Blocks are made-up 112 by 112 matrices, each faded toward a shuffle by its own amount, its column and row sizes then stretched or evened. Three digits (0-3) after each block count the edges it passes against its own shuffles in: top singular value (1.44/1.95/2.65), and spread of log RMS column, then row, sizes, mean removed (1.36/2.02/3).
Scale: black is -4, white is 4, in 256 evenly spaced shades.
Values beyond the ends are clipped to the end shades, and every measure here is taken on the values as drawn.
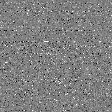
0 0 2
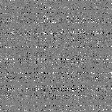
1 2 3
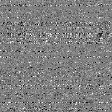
2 1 3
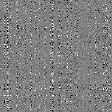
2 3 2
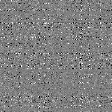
0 2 3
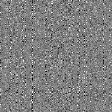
2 3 1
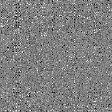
2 2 2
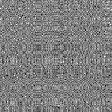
3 0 0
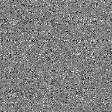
1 1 2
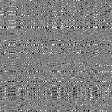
3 0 3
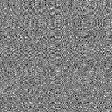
3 0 2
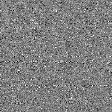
1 1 2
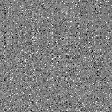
2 1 0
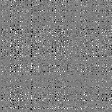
1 3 3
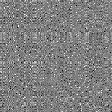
3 1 0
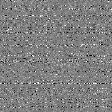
2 0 3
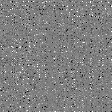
1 2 2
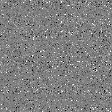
1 1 2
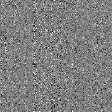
0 3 0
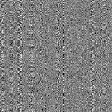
3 3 0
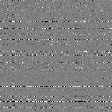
3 1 3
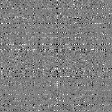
2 2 3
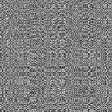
3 3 2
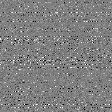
1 1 3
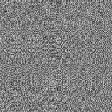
3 1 1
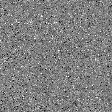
0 0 1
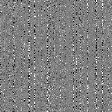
2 3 0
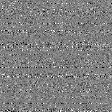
1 1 3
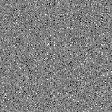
2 1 1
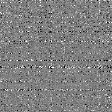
0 2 3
